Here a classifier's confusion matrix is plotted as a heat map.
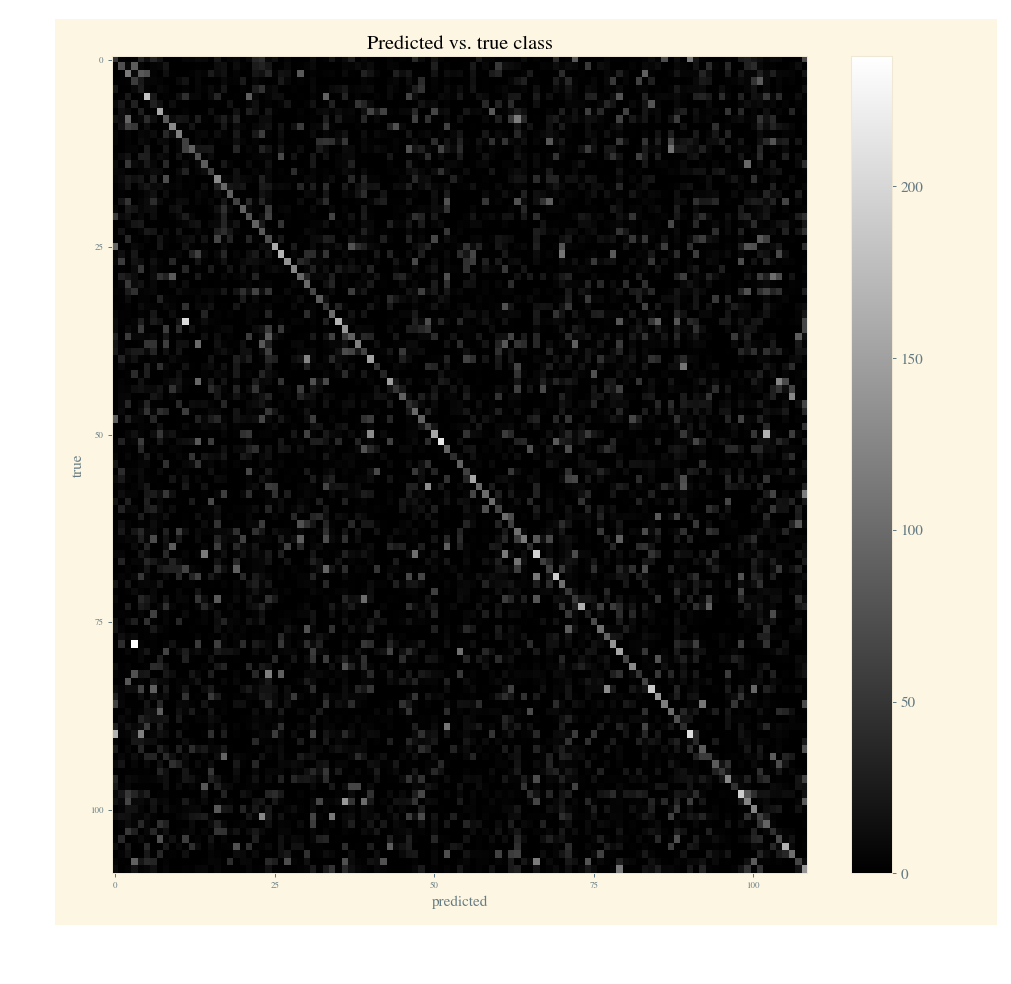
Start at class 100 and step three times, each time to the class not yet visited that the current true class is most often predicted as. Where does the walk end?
63
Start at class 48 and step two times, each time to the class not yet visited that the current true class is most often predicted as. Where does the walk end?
90
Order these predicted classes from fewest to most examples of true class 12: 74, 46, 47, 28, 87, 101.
28, 47, 101, 74, 46, 87
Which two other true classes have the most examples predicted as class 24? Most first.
82, 37
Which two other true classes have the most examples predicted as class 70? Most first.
26, 25
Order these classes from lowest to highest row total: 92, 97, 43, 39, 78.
97, 92, 39, 43, 78
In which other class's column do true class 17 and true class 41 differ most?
89
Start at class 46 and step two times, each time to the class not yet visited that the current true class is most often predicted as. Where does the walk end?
79
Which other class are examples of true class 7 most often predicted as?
59
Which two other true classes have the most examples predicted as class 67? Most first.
44, 19
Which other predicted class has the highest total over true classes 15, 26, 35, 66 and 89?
11
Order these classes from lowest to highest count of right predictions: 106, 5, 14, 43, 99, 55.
55, 14, 106, 99, 43, 5
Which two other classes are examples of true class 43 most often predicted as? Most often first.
104, 13
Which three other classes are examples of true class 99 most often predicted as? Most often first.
36, 39, 108
